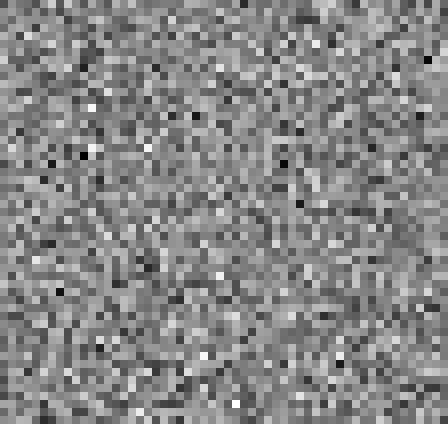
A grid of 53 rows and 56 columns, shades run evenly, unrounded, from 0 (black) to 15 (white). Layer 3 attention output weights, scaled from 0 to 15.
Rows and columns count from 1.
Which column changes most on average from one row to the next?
43
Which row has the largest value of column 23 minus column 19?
34
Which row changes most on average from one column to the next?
19
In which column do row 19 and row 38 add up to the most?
12
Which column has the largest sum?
40
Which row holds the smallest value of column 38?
26
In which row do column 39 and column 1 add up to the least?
48
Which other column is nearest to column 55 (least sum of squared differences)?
15
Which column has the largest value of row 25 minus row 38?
23
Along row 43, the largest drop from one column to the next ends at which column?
44
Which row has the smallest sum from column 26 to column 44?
38
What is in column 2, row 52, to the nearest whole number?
9
